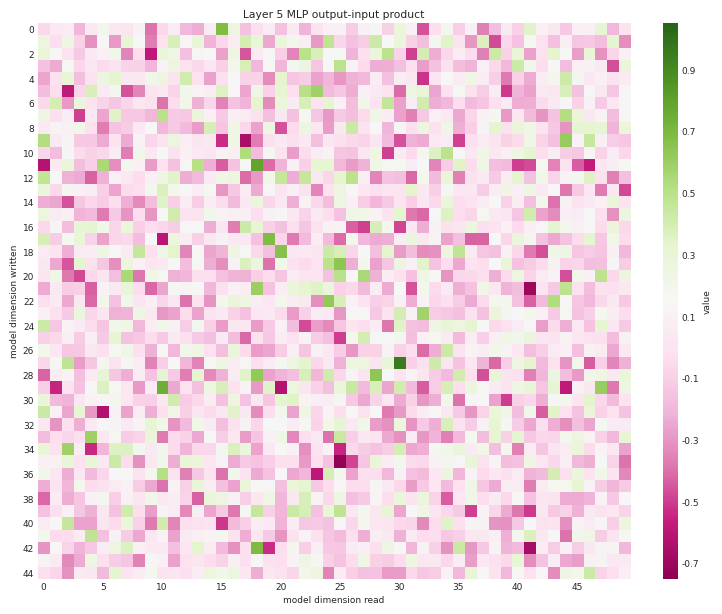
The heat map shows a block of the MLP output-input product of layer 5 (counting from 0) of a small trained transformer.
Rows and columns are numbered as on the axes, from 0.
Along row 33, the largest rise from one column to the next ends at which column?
25
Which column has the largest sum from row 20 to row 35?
30
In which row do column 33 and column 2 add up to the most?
27
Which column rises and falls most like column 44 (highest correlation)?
20
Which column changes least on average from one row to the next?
42
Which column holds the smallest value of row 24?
22
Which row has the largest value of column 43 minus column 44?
29
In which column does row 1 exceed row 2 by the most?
17
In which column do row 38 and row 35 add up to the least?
26
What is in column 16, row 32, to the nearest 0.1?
0
